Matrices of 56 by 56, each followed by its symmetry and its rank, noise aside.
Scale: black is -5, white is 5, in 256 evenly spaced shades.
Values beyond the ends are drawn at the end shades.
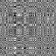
no symmetry, rank two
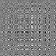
antisymmetric, rank two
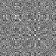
symmetric, rank three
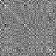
symmetric, rank four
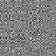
no symmetry, rank four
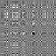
symmetric, rank three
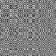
no symmetry, rank three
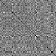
symmetric, rank four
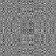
no symmetry, rank three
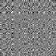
symmetric, rank four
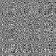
antisymmetric, rank four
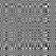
no symmetry, rank two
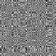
no symmetry, rank four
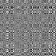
antisymmetric, rank two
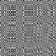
no symmetry, rank two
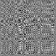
no symmetry, rank four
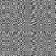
no symmetry, rank three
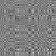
no symmetry, rank two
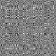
no symmetry, rank four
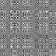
symmetric, rank three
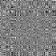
no symmetry, rank three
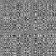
antisymmetric, rank four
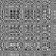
no symmetry, rank three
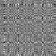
no symmetry, rank two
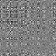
no symmetry, rank four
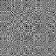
symmetric, rank four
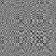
symmetric, rank three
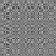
symmetric, rank two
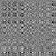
no symmetry, rank three
